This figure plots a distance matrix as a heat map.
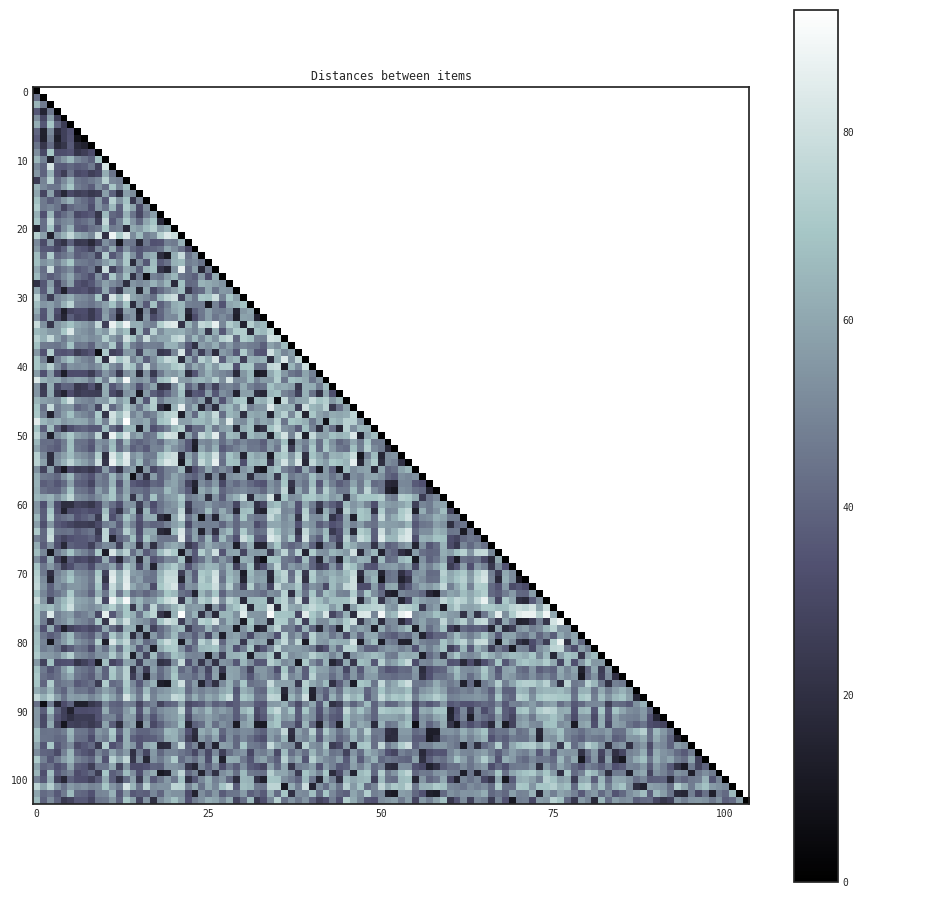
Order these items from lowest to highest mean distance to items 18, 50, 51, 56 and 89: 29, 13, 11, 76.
29, 76, 11, 13
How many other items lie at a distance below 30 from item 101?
4
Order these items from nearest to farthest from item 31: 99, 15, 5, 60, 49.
99, 15, 60, 49, 5
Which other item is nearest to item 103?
69
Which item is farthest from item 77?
76
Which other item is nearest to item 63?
91
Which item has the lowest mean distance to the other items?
8
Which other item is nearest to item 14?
56
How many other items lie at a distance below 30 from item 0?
3
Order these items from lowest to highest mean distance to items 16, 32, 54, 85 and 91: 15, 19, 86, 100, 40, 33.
15, 33, 100, 86, 19, 40
